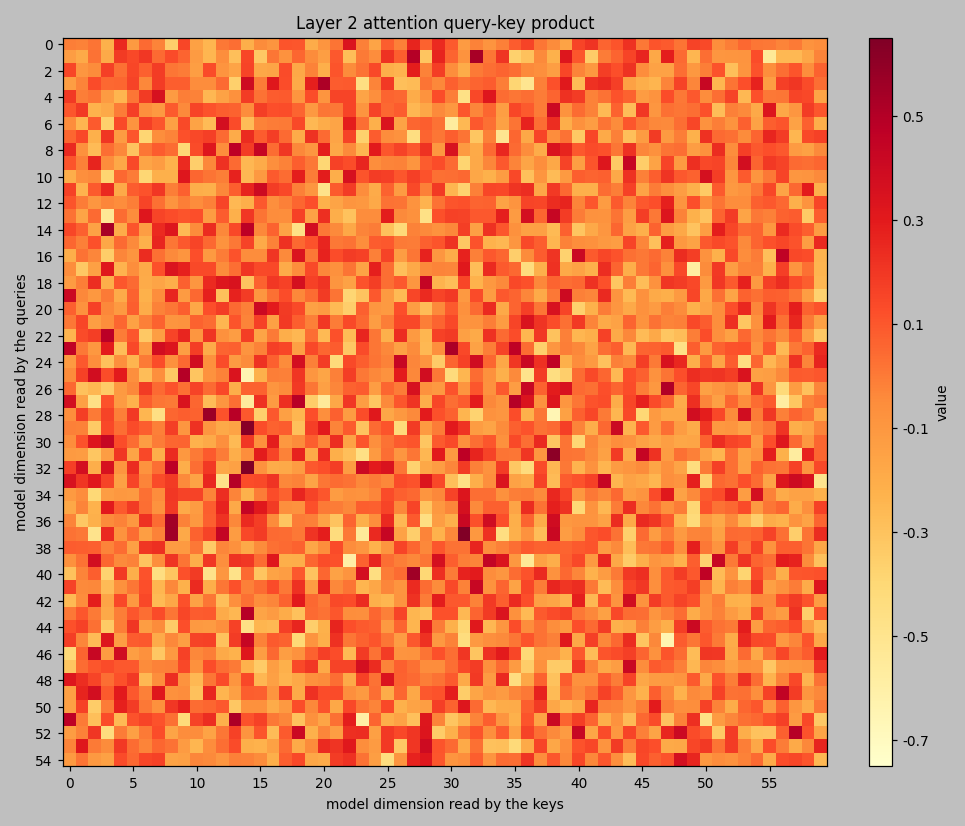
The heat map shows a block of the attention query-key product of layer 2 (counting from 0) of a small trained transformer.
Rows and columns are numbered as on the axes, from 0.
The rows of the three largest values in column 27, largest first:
40, 1, 26
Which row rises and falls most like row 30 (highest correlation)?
22
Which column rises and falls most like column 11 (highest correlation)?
24
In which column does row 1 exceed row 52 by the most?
29
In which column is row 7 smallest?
34
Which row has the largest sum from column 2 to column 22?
3
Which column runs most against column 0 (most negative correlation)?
4
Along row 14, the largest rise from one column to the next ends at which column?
19
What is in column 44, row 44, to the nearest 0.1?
-0.2
